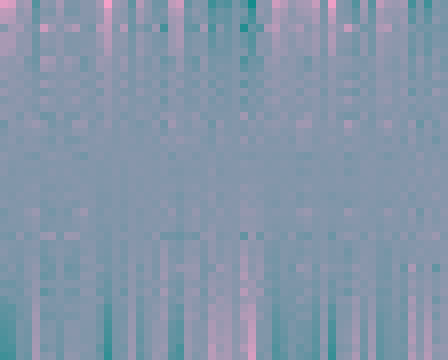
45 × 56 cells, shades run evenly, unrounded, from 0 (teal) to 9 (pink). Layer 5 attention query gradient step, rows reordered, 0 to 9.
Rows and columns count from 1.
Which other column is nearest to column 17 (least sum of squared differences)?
24
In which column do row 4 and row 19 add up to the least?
31
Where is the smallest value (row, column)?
1, 32
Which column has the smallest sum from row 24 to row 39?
14
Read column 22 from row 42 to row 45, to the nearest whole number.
3 3 3 3
